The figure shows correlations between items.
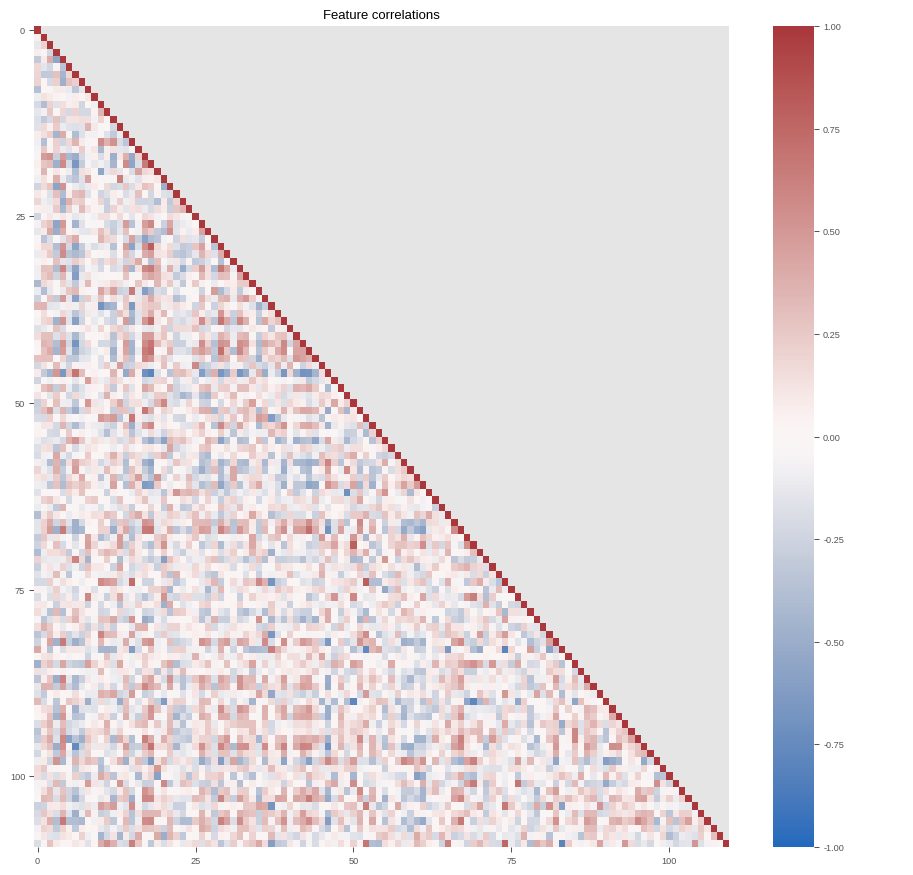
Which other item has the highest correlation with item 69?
50
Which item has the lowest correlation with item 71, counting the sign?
20
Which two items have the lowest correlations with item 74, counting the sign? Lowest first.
83, 37
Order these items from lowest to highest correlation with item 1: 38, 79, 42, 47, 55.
79, 55, 47, 38, 42
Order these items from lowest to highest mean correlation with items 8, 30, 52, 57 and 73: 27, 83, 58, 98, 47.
83, 27, 58, 98, 47
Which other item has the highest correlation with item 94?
85
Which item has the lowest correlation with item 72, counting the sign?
60
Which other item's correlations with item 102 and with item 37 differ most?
81
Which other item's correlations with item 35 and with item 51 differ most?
17
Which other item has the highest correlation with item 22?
62
